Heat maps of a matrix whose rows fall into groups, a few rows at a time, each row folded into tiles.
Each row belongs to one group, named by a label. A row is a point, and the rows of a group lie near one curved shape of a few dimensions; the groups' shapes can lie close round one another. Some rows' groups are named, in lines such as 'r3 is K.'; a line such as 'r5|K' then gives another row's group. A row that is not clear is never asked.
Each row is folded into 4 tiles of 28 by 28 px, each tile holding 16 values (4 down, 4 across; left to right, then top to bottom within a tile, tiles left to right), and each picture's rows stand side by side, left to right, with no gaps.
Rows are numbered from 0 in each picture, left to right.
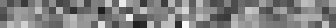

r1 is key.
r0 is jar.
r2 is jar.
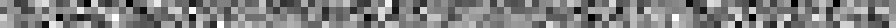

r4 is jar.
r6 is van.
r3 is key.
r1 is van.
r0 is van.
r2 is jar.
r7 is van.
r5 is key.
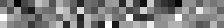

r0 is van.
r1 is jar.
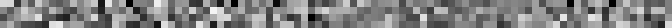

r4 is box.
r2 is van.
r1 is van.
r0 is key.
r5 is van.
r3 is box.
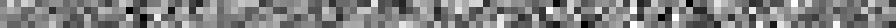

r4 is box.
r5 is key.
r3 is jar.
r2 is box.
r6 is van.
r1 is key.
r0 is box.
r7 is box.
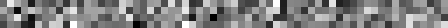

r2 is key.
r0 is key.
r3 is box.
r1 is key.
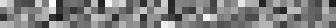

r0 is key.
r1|key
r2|box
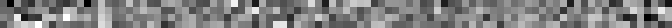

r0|jar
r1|box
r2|key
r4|box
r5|van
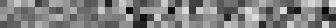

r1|key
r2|jar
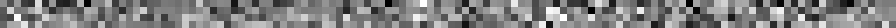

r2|jar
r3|jar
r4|van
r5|van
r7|jar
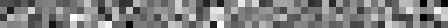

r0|box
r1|van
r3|van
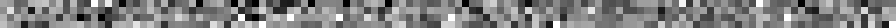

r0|key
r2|jar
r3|van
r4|van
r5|jar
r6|box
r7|van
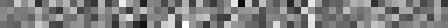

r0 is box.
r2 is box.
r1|key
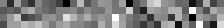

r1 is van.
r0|jar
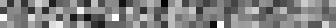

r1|van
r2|jar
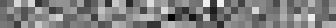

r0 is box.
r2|box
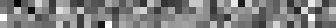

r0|van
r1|jar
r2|box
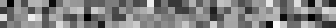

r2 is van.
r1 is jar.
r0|van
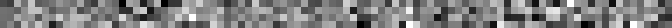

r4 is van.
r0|box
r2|box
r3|key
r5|key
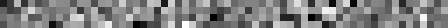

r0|box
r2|van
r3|box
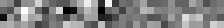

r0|jar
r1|box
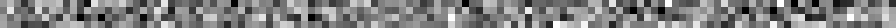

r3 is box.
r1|key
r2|van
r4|van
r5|jar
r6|jar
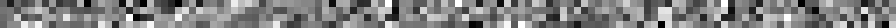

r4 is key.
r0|jar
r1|jar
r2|box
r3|key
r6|key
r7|van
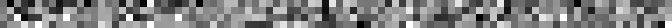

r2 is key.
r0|jar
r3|key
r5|van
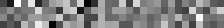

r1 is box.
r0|box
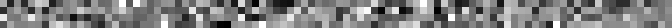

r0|van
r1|box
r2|jar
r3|jar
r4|van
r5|jar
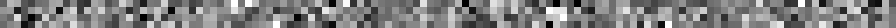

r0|key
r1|key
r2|box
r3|box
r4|van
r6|box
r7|box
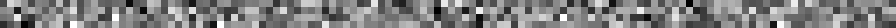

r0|key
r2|jar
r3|jar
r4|key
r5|van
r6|van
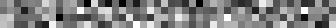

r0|van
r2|van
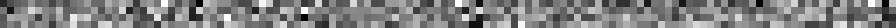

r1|key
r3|box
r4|key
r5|jar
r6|jar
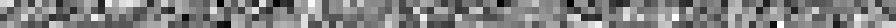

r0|key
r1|box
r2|jar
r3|box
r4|jar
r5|jar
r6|van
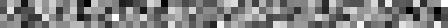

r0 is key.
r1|van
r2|key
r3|jar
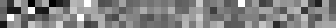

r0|jar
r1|box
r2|box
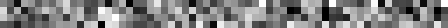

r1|van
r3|jar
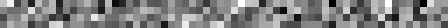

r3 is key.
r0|key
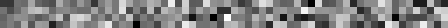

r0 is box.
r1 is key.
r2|van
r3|van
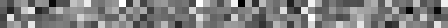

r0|jar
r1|box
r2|box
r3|jar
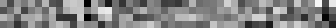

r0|van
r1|jar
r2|key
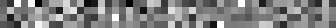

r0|box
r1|van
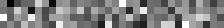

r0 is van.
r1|key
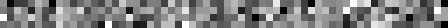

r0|van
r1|key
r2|key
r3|box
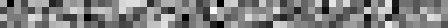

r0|van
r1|box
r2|key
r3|key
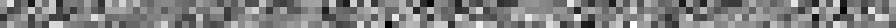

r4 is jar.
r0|key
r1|box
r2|jar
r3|box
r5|key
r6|jar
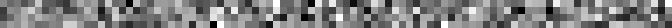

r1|van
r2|key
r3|van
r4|jar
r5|key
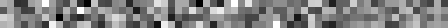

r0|van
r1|van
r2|box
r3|box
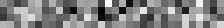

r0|jar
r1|box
